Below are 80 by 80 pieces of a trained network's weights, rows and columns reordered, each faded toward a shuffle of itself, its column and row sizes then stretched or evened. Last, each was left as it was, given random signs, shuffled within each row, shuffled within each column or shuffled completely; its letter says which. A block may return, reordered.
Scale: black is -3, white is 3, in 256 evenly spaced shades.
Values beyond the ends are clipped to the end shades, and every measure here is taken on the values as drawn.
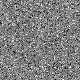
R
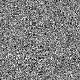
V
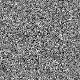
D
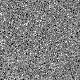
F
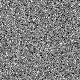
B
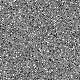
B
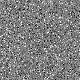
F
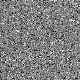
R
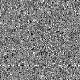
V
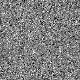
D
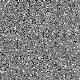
D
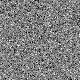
B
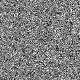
F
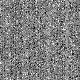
F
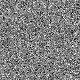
F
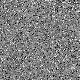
R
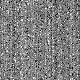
F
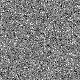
B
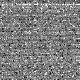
V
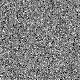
B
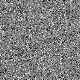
D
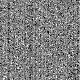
F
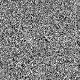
D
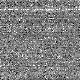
V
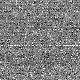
R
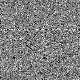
D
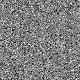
R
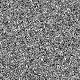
R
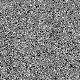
R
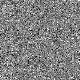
D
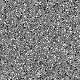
F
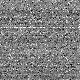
R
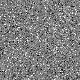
F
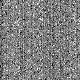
F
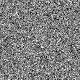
R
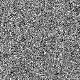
F
